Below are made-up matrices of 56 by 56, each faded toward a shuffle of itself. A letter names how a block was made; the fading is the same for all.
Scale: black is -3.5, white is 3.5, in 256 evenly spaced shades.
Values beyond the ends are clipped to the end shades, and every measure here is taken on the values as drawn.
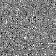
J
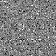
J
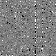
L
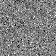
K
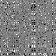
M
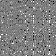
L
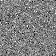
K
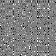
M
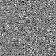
J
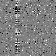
L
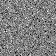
K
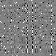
M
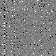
L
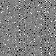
L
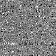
J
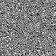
J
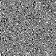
J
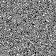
K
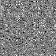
J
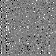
L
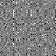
M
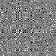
M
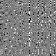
M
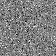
K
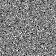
K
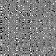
M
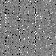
L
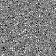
J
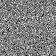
K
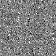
J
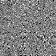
J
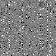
L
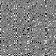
M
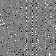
L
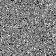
K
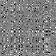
M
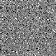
J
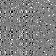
M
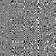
M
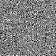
J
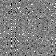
L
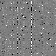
M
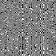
M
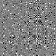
L
